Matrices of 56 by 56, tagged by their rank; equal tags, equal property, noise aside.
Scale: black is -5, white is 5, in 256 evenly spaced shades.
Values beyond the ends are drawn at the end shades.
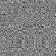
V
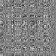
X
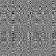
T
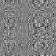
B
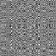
B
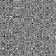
X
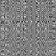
X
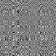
T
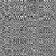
B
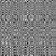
T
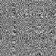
V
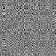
B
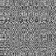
X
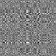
B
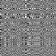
T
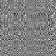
B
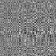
T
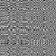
T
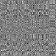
B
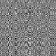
T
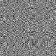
V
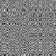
B
